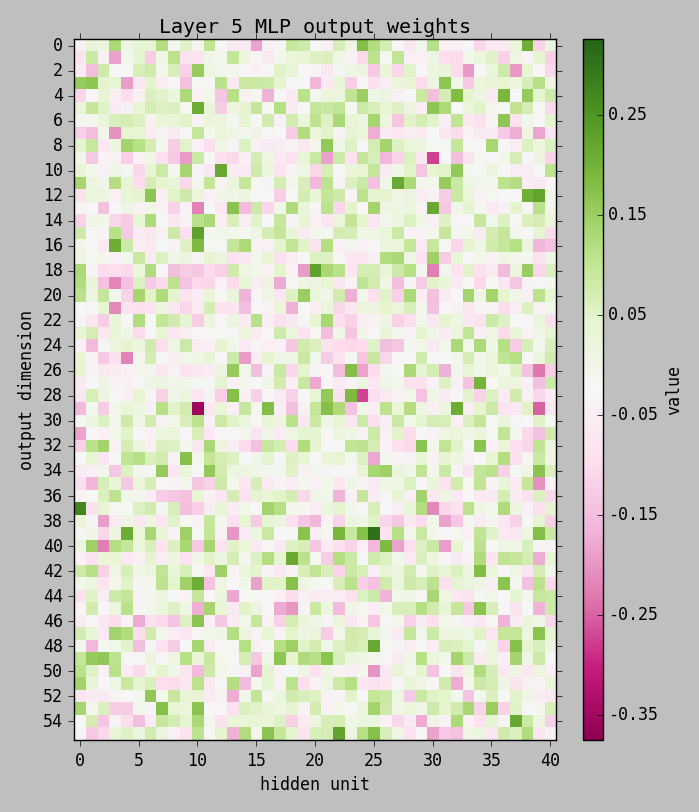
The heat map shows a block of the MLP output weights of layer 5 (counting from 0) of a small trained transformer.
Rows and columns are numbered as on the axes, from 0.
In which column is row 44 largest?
30
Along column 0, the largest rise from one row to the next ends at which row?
37
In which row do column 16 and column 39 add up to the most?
39
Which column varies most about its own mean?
10
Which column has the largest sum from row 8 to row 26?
28
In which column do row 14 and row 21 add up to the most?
11
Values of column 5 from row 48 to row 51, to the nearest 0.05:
-0.15 0 -0.1 0.05
